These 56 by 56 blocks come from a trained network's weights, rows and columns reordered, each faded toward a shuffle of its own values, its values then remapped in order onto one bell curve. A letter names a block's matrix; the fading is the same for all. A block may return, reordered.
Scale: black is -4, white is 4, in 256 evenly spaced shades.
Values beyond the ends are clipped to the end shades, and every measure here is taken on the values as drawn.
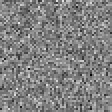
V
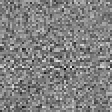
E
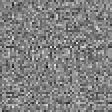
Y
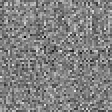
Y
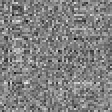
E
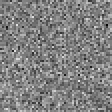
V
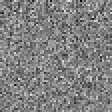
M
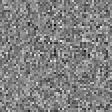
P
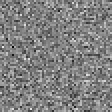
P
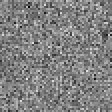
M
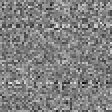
E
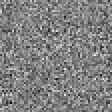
P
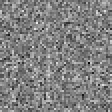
M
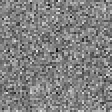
V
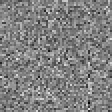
Y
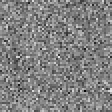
M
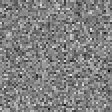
V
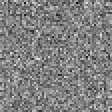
M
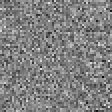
P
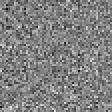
P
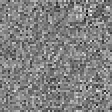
P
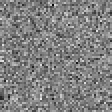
P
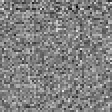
Y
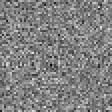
P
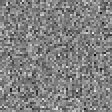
M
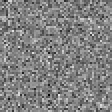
V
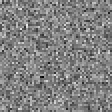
M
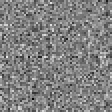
M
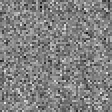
M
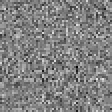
Y
